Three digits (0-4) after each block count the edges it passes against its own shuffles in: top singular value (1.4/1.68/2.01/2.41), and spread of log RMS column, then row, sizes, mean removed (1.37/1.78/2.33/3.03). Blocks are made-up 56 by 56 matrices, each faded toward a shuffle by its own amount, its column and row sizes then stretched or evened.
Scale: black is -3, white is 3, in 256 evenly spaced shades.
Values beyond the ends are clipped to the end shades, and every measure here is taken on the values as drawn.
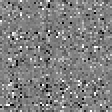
0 2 2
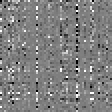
3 4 2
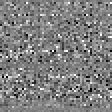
0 1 4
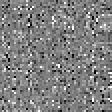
2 3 1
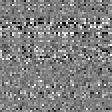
3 0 4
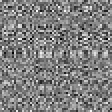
4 1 3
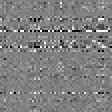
4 1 4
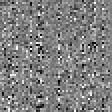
0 4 1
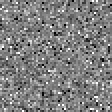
0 1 0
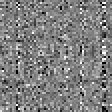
3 3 1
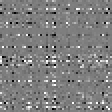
3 2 4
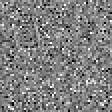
1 0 0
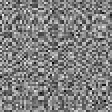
4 0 0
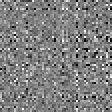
3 3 3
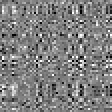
4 3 3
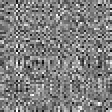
4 3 1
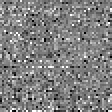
2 1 3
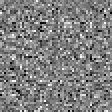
3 1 3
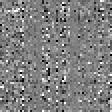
0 4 2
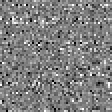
1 0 3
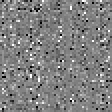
1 3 1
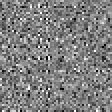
3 2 2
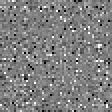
1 1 1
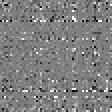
2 3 4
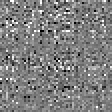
2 3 3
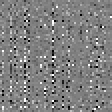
3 4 2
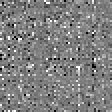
0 3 3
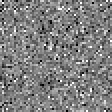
1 1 0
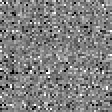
0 1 3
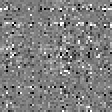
0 3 3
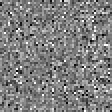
1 2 0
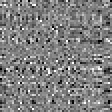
3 1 3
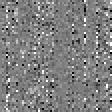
1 4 0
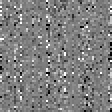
1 4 0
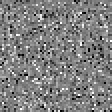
1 0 0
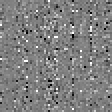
0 3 0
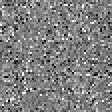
1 0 1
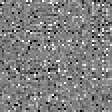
2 2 2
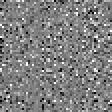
2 3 1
